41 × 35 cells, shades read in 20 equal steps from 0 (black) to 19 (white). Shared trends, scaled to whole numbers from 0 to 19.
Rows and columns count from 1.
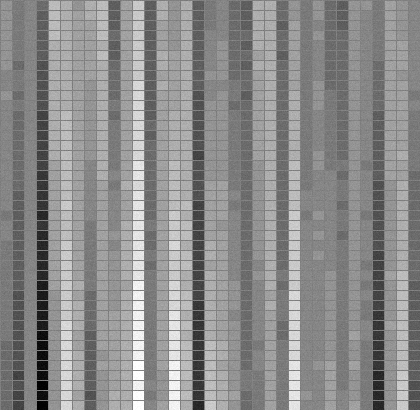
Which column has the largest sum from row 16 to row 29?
12
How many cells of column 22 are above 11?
16
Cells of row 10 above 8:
26
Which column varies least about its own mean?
3
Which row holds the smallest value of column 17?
41
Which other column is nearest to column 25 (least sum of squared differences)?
15
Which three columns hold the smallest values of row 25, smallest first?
4, 17, 32
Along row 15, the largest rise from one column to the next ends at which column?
5
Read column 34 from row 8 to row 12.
11 12 12 12 12
